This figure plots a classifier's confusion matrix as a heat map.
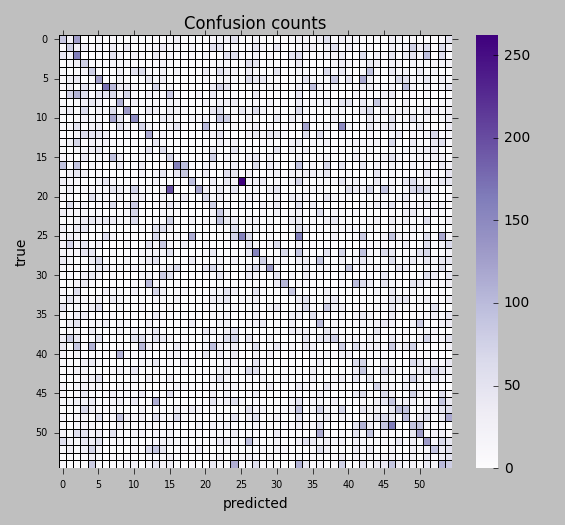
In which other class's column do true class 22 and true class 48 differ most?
54
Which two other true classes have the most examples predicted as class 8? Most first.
40, 48
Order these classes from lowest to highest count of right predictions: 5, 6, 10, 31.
31, 5, 10, 6
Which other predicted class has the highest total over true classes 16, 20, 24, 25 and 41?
33
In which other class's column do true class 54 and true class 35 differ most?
24
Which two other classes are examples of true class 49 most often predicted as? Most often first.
46, 42
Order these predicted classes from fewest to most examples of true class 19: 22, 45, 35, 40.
35, 22, 40, 45
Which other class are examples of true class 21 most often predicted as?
10
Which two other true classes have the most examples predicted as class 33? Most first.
25, 54
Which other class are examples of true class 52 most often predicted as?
13
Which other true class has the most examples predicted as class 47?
5
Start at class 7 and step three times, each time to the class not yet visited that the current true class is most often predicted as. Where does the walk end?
26
